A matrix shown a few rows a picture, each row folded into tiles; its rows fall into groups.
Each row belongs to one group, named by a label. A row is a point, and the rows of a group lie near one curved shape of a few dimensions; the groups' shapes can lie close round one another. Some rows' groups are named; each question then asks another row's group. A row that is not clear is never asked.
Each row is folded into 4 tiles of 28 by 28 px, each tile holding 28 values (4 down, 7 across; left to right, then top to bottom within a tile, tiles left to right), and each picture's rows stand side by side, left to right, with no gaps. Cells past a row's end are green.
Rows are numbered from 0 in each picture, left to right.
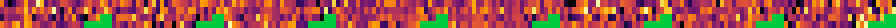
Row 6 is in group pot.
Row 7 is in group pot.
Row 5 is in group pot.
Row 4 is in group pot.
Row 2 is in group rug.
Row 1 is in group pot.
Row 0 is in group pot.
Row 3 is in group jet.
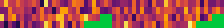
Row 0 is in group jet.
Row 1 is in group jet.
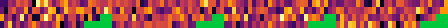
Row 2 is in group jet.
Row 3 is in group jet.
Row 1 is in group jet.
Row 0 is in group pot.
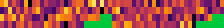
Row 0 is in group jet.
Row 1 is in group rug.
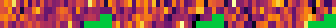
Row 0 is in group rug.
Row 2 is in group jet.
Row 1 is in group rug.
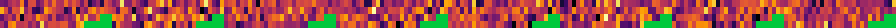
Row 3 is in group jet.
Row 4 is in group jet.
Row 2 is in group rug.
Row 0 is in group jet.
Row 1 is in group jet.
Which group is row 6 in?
pot
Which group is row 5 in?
pot
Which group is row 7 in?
rug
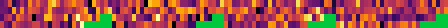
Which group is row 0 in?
pot
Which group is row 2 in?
jet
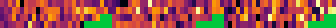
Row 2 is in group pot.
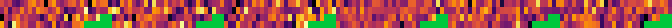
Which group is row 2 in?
pot
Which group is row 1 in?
rug
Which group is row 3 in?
jet
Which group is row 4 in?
rug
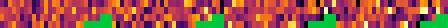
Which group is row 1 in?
jet
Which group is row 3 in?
rug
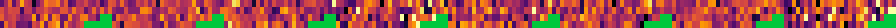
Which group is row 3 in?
pot
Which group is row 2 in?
rug
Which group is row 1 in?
pot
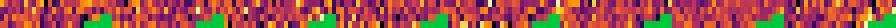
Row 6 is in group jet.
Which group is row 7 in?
pot
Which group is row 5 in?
rug
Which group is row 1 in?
pot
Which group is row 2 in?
jet
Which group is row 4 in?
jet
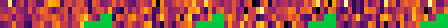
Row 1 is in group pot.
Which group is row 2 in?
jet
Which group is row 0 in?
jet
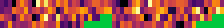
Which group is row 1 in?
pot
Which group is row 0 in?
pot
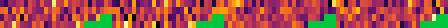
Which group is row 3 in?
jet
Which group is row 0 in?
jet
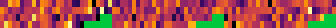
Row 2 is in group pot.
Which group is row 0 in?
rug
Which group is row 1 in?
jet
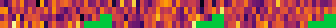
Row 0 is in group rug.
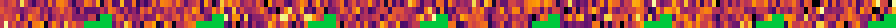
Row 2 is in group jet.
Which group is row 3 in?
jet
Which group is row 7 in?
jet
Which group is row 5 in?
pot
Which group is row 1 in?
jet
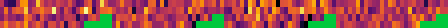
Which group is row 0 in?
pot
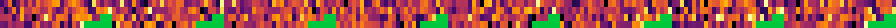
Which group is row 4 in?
pot
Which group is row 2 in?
pot
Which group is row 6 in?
pot
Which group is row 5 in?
pot
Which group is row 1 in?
jet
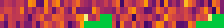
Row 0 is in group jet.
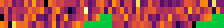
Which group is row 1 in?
jet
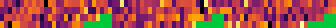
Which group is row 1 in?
pot
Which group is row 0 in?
pot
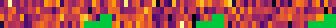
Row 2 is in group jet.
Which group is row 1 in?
rug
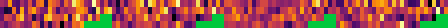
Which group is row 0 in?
pot
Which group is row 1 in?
rug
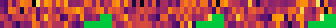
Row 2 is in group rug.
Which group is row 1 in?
rug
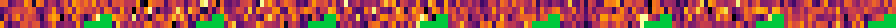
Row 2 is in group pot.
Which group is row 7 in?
jet
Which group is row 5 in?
jet
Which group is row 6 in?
rug
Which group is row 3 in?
jet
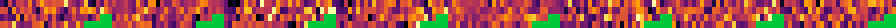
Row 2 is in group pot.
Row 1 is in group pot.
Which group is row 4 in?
jet
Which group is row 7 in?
rug
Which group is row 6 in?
jet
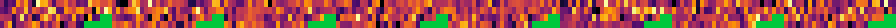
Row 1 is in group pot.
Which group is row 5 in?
rug
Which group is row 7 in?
jet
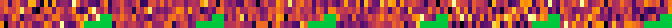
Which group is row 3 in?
jet
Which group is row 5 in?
rug
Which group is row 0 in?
jet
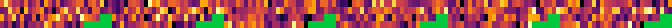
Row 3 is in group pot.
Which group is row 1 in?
pot
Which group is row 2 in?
rug
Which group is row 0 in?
jet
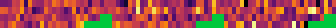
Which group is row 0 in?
jet
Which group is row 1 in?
pot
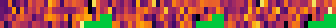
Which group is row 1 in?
pot
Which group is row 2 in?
pot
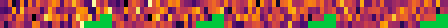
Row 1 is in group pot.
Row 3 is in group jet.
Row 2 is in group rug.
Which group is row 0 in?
pot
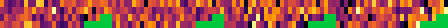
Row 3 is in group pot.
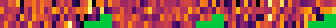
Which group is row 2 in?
pot
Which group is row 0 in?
rug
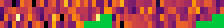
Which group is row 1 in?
pot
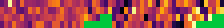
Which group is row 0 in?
jet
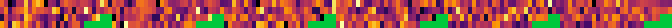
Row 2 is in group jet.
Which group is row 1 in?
pot
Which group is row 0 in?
pot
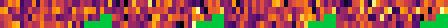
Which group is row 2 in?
pot
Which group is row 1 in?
pot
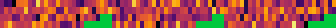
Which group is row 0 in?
pot
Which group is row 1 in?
rug
